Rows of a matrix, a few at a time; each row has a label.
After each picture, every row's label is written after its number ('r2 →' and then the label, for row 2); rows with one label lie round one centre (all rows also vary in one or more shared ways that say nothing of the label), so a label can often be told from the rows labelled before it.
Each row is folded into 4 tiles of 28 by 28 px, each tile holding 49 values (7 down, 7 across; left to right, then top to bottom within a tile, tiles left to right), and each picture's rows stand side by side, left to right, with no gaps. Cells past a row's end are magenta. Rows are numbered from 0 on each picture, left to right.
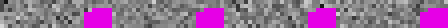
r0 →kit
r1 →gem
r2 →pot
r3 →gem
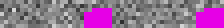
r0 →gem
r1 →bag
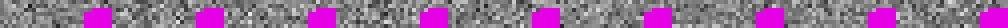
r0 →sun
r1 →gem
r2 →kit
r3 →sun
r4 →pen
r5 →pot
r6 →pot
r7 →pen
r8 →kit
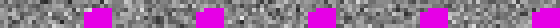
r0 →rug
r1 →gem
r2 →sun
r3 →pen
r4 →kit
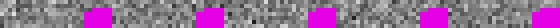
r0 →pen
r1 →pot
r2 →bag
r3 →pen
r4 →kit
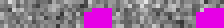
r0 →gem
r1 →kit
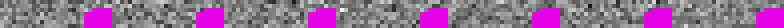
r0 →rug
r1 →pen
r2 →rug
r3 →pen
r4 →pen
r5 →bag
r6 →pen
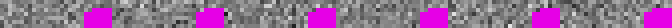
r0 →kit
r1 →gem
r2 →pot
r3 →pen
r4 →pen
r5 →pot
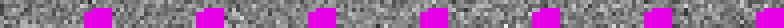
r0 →bag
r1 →pot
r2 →pot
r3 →rug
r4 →kit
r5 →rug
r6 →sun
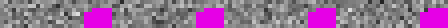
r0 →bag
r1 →kit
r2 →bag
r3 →rug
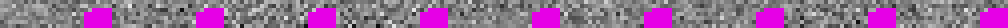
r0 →rug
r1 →gem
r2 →pen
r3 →rug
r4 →gem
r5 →pen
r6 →pen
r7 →sun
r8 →bag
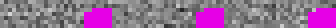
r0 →kit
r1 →gem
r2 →bag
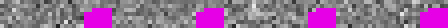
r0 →gem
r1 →rug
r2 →gem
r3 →kit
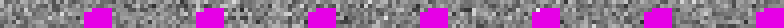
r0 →sun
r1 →sun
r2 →pen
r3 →pot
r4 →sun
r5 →pen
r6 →sun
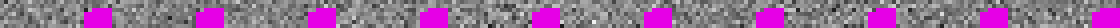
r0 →pot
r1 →gem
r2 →gem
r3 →gem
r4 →pen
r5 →sun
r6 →gem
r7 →rug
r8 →rug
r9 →bag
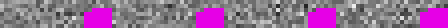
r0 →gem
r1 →bag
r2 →rug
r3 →pen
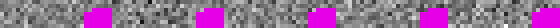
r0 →gem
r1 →pot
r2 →gem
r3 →pen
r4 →bag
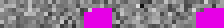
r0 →gem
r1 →sun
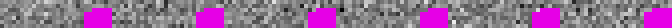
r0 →gem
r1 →pot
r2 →gem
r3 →kit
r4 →gem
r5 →kit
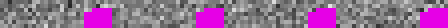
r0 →bag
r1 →sun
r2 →pot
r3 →kit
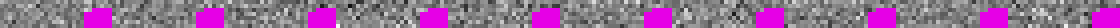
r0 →gem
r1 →kit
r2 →bag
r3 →bag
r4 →rug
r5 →kit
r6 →gem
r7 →gem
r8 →pot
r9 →bag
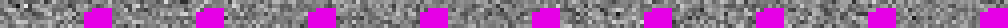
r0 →rug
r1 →rug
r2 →pen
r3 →pen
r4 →kit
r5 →bag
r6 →pen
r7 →gem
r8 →gem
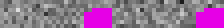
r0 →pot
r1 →rug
